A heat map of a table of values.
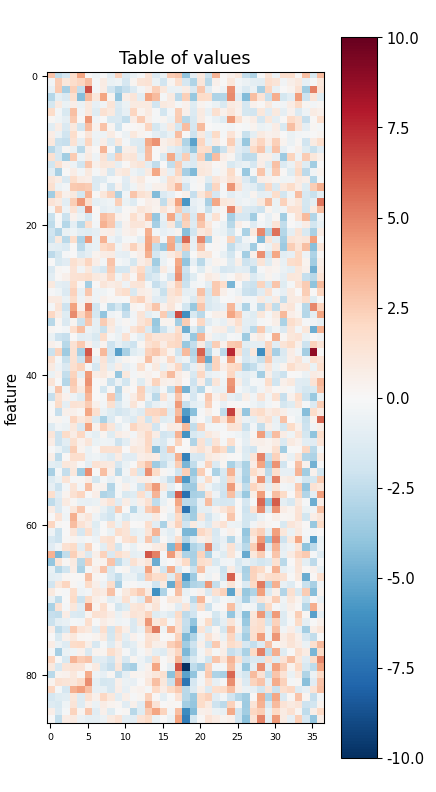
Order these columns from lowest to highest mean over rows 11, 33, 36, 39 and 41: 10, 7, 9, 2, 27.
2, 27, 10, 9, 7
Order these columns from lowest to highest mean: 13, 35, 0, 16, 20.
35, 0, 16, 20, 13
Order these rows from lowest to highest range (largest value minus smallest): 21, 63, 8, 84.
8, 84, 21, 63
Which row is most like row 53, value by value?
3
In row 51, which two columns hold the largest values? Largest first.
28, 17
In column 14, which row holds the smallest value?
69
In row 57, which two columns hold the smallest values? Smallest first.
35, 29
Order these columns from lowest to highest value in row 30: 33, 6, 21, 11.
21, 6, 33, 11
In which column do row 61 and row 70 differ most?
18
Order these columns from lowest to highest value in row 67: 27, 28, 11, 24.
11, 28, 27, 24
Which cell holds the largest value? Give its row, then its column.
37, 35
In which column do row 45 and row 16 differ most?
24
